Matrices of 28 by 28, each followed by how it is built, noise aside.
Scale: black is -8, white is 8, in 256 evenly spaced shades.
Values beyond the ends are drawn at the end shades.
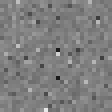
sparse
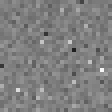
sparse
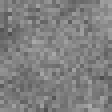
smooth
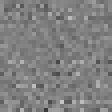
uneven rows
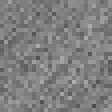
Hankel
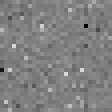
sparse
